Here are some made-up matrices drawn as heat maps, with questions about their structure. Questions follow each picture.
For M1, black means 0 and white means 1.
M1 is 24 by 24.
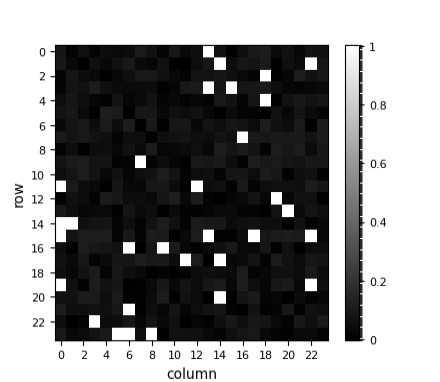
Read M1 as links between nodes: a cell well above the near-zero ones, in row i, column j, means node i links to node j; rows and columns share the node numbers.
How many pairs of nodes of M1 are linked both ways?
1
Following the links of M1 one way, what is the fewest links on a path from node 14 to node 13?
2
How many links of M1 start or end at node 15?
5
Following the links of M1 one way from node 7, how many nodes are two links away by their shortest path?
2
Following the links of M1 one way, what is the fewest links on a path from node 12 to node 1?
6
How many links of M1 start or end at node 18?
2
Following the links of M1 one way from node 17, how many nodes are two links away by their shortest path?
3
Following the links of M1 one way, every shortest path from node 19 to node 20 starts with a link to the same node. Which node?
node 0
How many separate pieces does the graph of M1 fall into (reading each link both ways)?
4
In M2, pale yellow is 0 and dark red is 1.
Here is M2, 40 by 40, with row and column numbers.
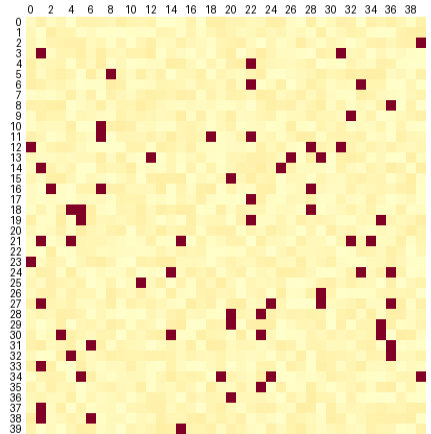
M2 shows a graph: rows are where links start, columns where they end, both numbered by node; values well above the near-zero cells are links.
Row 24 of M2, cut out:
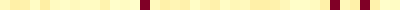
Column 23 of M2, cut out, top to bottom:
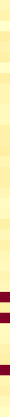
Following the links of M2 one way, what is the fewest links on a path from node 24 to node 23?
6
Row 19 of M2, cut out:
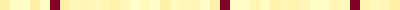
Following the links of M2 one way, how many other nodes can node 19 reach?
8
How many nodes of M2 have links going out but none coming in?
10
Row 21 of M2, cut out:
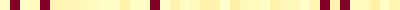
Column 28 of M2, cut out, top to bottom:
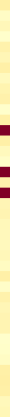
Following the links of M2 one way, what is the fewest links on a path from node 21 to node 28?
7
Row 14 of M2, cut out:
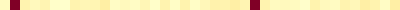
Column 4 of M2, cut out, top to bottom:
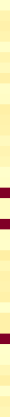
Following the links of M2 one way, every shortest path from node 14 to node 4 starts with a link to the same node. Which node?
node 25
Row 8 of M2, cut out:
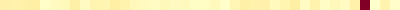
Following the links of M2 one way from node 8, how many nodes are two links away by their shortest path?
1
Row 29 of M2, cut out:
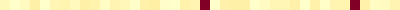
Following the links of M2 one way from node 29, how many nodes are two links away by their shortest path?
1
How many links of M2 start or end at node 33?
3
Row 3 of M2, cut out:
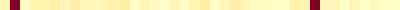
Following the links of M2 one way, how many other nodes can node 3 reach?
7
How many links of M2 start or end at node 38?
2
